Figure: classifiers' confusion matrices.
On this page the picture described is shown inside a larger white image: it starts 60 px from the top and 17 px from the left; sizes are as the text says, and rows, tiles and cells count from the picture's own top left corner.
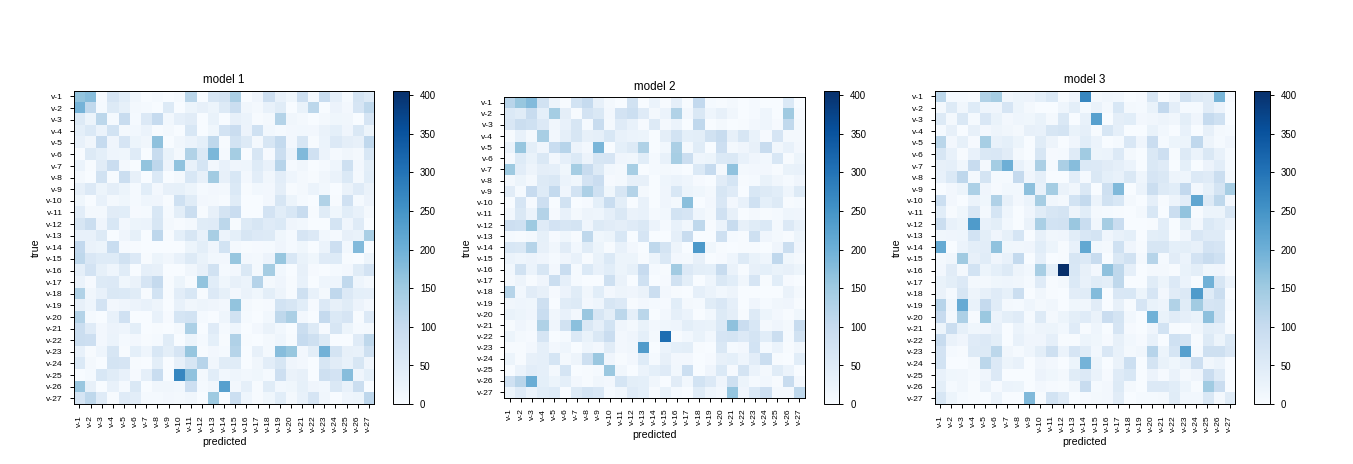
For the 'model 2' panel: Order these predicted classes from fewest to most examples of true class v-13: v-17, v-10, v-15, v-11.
v-15, v-10, v-11, v-17
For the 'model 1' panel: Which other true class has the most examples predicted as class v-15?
v-19
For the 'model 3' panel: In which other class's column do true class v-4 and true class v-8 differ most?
v-3
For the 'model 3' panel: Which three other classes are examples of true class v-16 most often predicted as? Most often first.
v-12, v-10, v-17
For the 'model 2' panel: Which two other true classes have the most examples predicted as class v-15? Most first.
v-22, v-14
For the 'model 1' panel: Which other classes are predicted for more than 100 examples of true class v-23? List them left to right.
v-11, v-15, v-19, v-20
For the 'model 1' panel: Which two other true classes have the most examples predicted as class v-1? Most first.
v-2, v-26
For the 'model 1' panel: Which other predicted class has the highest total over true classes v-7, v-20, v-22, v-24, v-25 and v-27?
v-10
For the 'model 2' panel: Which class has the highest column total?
v-4
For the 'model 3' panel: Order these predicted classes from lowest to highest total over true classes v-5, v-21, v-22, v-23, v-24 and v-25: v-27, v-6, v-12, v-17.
v-12, v-27, v-17, v-6
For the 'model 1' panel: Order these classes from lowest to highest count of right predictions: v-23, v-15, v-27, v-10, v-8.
v-8, v-10, v-27, v-15, v-23
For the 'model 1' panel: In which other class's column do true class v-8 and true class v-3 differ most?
v-13
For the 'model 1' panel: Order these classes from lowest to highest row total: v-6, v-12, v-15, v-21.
v-21, v-12, v-15, v-6
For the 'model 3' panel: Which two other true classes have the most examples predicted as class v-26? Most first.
v-1, v-10
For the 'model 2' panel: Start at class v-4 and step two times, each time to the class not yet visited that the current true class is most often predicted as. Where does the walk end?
v-8
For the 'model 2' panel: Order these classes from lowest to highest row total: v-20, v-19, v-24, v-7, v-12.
v-19, v-24, v-20, v-7, v-12
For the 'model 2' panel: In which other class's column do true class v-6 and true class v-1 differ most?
v-3
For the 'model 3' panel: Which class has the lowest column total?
v-19
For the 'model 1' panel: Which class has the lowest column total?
v-9
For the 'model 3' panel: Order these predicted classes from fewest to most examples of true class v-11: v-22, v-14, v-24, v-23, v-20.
v-24, v-14, v-20, v-22, v-23
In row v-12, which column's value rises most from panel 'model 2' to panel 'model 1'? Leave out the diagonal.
v-14
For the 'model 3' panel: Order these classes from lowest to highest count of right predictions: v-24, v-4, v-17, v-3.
v-4, v-3, v-24, v-17
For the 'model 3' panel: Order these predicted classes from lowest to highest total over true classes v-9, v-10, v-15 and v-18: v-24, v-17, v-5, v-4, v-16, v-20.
v-5, v-16, v-4, v-20, v-17, v-24
